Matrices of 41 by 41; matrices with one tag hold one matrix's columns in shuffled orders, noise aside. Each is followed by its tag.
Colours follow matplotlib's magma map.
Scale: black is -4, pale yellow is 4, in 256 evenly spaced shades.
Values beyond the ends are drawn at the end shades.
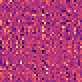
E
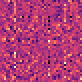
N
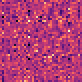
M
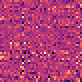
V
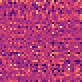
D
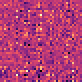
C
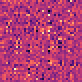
E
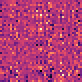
C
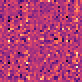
N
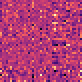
C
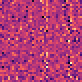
N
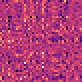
N
